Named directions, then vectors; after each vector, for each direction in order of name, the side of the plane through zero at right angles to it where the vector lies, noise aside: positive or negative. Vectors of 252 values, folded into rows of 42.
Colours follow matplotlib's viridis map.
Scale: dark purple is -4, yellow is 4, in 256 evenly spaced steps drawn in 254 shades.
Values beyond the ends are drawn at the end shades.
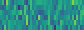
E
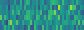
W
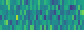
positive, negative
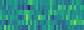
positive, positive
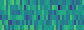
negative, negative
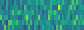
positive, positive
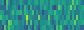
positive, positive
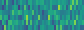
positive, positive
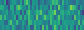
negative, positive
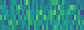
negative, positive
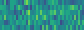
negative, positive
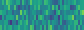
positive, negative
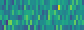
positive, positive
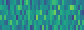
negative, positive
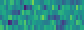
negative, negative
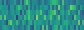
negative, positive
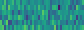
negative, negative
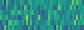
positive, positive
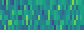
positive, positive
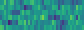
negative, negative
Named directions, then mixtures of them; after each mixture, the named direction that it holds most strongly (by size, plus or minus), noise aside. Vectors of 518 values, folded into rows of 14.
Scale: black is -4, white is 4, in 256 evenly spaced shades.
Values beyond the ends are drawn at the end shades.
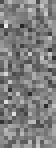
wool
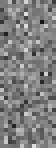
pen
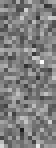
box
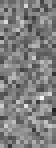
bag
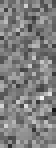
bag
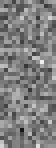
box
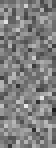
bag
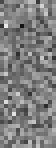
wool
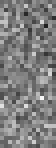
bag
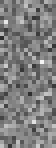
bag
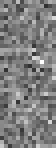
box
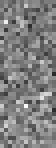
bag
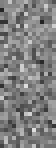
pen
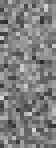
bag
